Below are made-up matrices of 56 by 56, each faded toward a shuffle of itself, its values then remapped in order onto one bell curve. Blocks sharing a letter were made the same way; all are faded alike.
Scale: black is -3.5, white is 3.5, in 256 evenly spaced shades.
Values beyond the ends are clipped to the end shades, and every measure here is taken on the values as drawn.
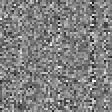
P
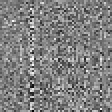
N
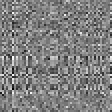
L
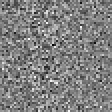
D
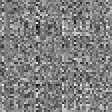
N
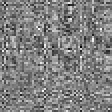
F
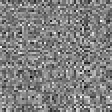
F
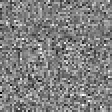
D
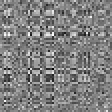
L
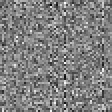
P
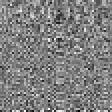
F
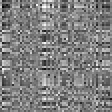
L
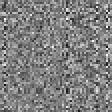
N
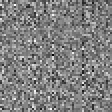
P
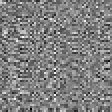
F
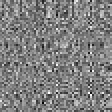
F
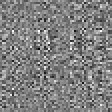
F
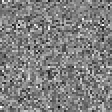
D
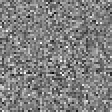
D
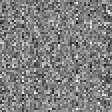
P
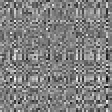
L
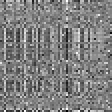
L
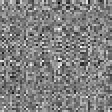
F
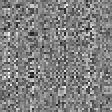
N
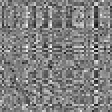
L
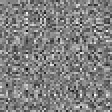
F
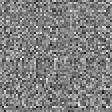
F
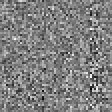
P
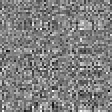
F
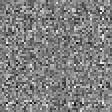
P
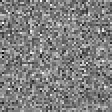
D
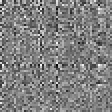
N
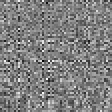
N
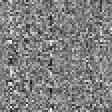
P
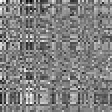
L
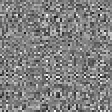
F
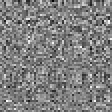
F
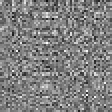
F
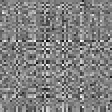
L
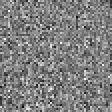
P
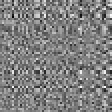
L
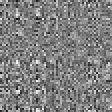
N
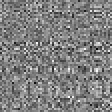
F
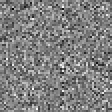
D
